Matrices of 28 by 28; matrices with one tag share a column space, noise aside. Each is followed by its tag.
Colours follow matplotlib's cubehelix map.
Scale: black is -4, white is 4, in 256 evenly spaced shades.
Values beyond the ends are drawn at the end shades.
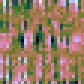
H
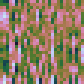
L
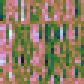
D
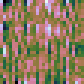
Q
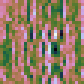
D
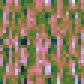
L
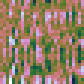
L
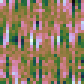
H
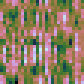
L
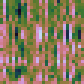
D
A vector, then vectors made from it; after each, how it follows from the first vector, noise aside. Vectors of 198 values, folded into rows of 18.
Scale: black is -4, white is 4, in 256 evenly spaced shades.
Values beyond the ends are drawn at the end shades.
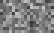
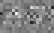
partly zeroed.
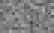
shrunk.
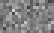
partly zeroed.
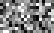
reversed, negated, scaled up.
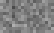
wrapped around, shrunk.
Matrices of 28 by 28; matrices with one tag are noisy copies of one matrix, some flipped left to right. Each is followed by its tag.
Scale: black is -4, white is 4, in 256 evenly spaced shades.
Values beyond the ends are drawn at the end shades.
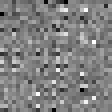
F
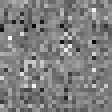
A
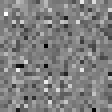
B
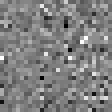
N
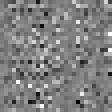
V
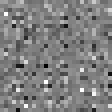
B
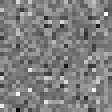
B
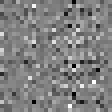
V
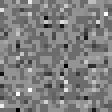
B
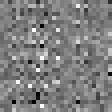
V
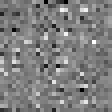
F
